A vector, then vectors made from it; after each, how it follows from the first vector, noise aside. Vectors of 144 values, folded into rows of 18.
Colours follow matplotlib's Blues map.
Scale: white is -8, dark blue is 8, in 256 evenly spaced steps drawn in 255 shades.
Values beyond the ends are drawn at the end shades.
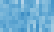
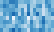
wrapped around, scaled up.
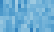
reversed, negated.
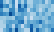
reversed, negated, scaled up.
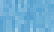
reversed, shrunk.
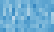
wrapped around.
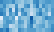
wrapped around, scaled up.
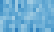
reversed, negated.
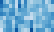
reversed, negated, scaled up.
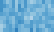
reversed, negated.
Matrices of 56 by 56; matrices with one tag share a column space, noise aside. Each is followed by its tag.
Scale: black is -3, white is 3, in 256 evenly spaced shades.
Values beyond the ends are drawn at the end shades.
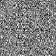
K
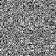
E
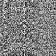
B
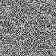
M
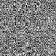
E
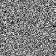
M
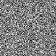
M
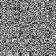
B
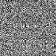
M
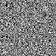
K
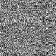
E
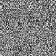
E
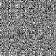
B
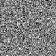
K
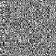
K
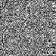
K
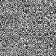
M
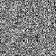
K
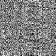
B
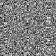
E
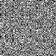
K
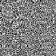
M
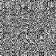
B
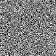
M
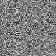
M
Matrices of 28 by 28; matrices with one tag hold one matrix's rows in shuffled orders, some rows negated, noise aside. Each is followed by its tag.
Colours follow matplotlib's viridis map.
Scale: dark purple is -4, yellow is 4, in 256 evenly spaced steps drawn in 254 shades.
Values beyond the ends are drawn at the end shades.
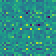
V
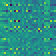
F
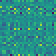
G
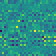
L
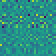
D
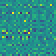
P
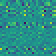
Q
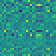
V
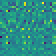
Q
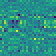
L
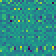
G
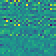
F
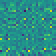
Q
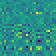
V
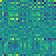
L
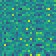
V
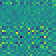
D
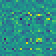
V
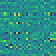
F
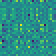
D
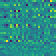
F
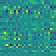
F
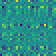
D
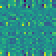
Q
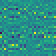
L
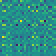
D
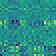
L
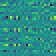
F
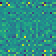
Q
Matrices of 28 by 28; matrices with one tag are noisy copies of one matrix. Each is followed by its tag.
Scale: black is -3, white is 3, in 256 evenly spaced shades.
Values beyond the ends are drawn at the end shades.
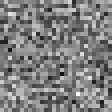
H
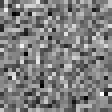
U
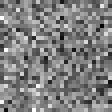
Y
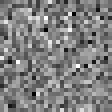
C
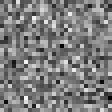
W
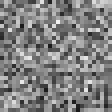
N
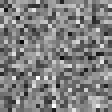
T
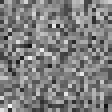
N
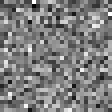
C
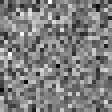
C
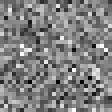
W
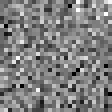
N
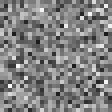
W
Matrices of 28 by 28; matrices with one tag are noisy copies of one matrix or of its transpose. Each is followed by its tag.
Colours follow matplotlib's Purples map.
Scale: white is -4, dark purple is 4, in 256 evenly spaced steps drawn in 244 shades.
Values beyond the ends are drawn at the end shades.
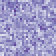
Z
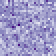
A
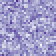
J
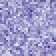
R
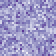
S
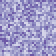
R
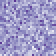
S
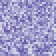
S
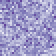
A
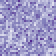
A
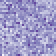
A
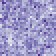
A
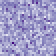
Z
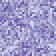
A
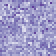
R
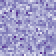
S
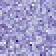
S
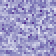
R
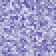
S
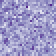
A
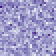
Z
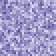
Z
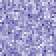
J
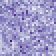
A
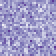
R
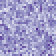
S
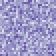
J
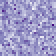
Z
